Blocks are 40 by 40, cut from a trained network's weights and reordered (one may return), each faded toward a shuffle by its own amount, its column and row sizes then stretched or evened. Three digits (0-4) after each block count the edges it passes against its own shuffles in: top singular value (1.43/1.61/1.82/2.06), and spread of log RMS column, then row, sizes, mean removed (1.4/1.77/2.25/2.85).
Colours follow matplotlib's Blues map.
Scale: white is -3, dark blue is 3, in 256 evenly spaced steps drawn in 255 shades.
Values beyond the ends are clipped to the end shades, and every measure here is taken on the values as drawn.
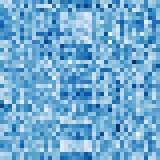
4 2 0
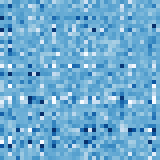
3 3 3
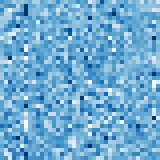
0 2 0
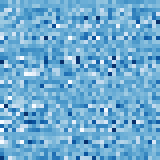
1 0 4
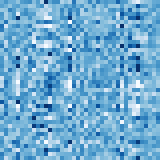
4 3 1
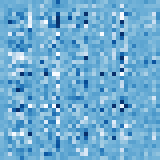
1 4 2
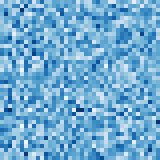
3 1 0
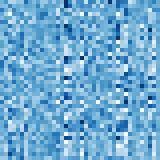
3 4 0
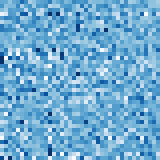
1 1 2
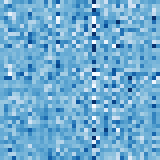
1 4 1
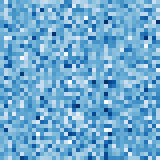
2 3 0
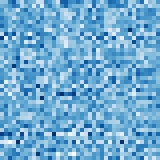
3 0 2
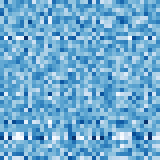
4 0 3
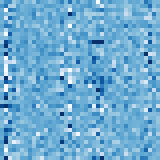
1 3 1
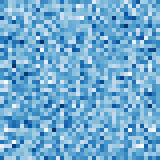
1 1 2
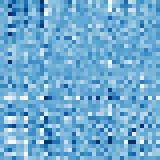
4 3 3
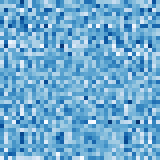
3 1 2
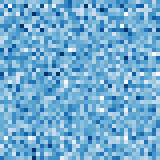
1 0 2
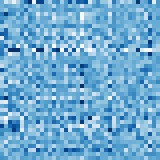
3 2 3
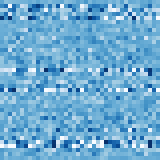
3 0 4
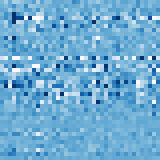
3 1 4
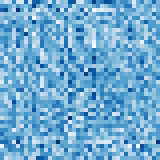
3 1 1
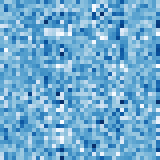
2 3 0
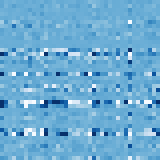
4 2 4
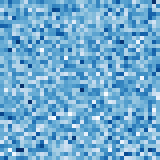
1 0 1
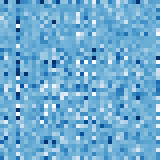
2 4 2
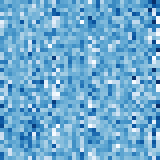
2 4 0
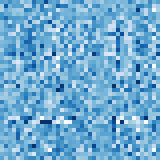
2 2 2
